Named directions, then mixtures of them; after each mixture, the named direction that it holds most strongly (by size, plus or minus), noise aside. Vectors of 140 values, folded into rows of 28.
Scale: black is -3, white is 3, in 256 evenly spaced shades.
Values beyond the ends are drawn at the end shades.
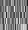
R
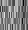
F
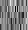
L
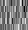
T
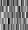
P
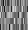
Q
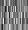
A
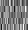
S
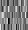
P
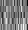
R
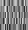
A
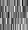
T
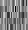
L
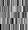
Q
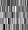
P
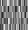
P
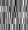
F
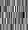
L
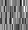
T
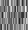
S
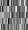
P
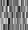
P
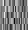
A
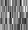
T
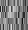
Q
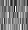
A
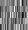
L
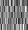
S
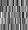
P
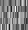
L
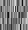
L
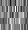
L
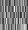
R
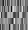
Q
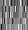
T
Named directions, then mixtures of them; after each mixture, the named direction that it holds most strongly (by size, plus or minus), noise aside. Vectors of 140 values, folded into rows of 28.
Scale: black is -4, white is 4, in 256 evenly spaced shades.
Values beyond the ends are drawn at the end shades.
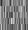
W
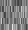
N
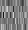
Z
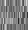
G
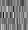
Z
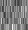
N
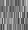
G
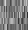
G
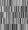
N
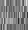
G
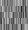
N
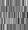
G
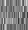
G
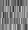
N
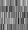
G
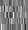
W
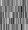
W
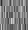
W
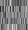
N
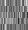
G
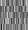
W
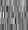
Z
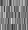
W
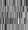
G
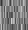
W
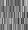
G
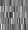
W
